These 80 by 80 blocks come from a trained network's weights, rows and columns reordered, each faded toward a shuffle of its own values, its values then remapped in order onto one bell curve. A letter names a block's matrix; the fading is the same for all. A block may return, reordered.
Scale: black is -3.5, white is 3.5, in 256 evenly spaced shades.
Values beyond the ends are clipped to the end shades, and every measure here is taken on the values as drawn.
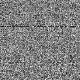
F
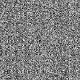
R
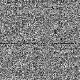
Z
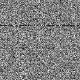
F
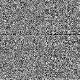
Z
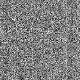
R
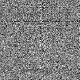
Z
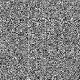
R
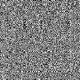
R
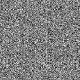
R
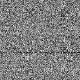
Z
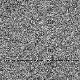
F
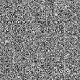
R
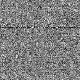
F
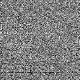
Z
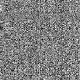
R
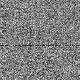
F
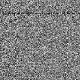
Z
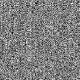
R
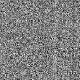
R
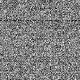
Z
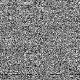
Z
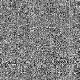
R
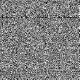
Z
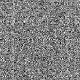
R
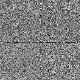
F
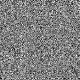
R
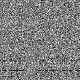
Z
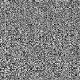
R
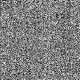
R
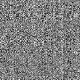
R
